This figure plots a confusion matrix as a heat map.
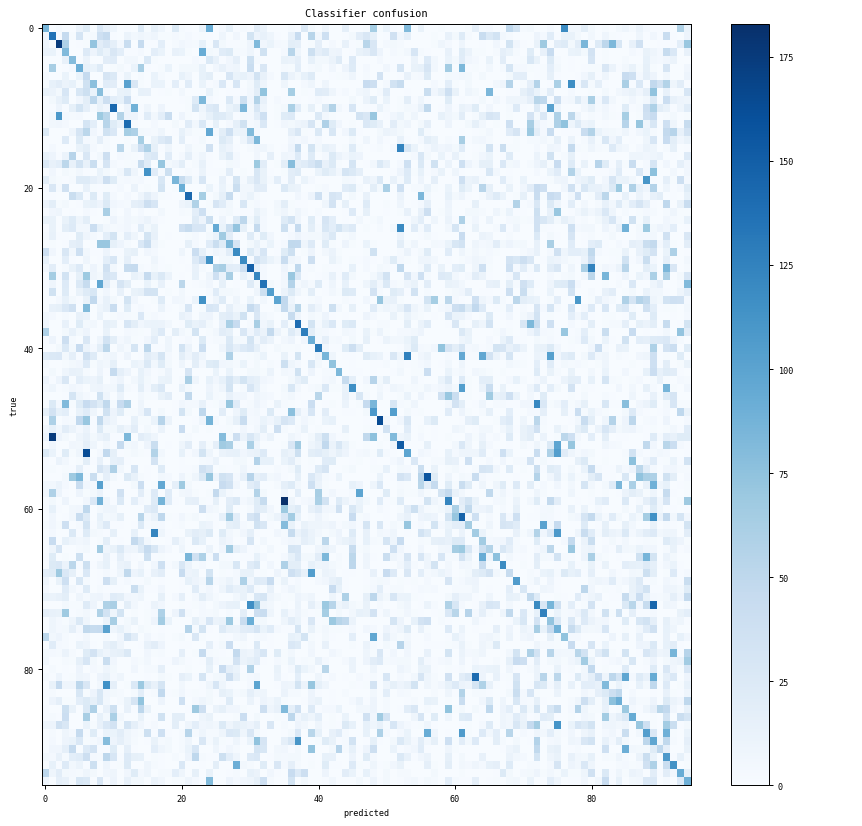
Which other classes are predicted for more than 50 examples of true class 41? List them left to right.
27, 53, 61, 64, 74
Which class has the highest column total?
89
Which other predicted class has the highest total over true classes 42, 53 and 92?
6
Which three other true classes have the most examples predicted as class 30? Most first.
72, 74, 13
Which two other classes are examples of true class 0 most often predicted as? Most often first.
76, 24
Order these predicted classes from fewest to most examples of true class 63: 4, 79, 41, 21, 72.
41, 21, 4, 79, 72
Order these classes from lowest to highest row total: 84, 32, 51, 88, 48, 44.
44, 84, 48, 32, 51, 88
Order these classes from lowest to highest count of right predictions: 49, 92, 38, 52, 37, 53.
53, 92, 38, 37, 52, 49
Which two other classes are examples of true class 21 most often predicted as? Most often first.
55, 23
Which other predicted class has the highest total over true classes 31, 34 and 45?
91
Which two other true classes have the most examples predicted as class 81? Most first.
17, 40
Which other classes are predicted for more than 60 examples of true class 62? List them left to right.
35, 53, 73
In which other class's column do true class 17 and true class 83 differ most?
36
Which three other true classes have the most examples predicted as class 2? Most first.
11, 68, 82
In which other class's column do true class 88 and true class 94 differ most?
61
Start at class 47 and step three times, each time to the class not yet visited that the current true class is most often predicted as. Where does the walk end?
37
